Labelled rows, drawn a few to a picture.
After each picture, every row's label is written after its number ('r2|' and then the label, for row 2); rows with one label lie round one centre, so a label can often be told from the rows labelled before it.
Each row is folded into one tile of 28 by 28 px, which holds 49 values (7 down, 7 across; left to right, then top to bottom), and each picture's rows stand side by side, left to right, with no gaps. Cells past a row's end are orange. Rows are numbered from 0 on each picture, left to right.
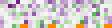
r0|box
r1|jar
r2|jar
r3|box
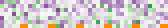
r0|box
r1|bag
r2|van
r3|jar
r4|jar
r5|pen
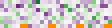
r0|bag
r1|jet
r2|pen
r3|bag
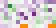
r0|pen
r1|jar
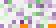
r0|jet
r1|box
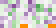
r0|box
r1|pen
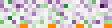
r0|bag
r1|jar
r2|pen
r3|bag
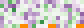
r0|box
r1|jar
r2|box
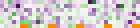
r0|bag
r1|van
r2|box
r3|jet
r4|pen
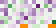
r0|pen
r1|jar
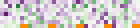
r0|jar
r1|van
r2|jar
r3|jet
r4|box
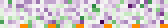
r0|bag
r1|van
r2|van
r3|pen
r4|bag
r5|jet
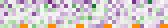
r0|jar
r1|jar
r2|jar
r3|pen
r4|jar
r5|jet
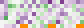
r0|pen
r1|jar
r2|jar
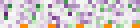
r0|pen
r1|pen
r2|box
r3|jar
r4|jar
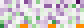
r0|van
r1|bag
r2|jar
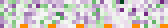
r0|box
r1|jar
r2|pen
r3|box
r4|jet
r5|jar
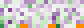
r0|van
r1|box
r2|van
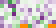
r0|box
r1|van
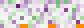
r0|bag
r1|van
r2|jet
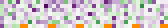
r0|box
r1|bag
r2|bag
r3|jar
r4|box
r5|jet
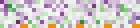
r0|pen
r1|bag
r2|jar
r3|jar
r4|pen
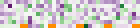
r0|jar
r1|box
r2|pen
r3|van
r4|pen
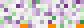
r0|bag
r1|jet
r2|jar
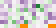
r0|jar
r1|pen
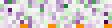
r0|jet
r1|box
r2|pen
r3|jet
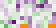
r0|bag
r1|box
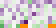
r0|van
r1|jar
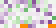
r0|jar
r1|jet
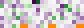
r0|box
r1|jet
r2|pen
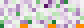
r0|van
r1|bag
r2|jet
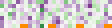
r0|box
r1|box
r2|box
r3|pen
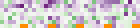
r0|bag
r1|bag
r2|box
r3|bag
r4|box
